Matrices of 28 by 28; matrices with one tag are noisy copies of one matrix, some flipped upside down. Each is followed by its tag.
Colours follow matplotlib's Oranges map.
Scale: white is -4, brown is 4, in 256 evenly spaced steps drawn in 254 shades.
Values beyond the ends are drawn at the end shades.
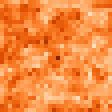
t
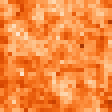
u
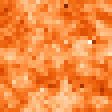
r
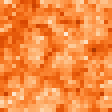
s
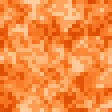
r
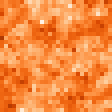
r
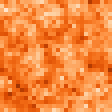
s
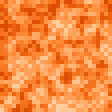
u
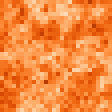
r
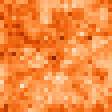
t
